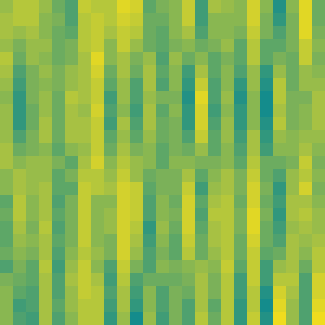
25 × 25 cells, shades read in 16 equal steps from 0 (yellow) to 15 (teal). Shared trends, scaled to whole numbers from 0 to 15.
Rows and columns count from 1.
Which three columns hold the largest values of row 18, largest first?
12, 22, 5
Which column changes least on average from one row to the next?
7
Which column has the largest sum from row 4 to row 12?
21
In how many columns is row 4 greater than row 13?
9
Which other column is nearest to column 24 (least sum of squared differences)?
3
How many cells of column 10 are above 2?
17
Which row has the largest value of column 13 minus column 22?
25
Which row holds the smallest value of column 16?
8
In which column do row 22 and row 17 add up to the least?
20
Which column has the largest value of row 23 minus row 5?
24
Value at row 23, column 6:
6
